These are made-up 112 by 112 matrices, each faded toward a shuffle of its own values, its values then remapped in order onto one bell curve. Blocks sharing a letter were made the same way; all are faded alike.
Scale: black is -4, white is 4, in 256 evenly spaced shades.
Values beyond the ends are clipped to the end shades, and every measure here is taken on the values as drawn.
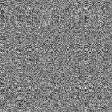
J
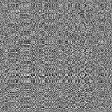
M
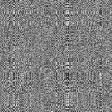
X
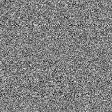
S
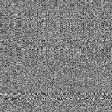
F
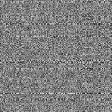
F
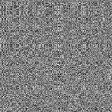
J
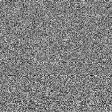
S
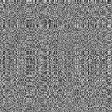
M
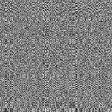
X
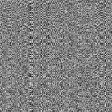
X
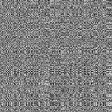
M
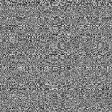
F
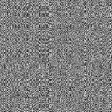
X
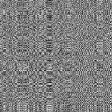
M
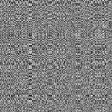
M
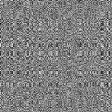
X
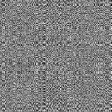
X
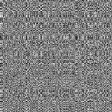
M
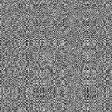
X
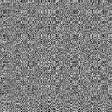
X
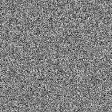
S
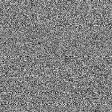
S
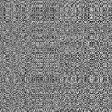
M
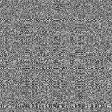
F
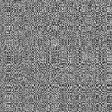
X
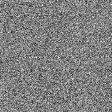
S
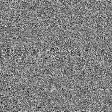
S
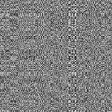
X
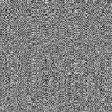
J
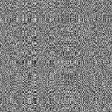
X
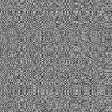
M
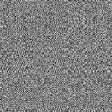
J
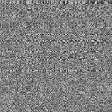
F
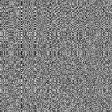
X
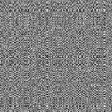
M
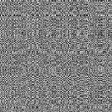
M
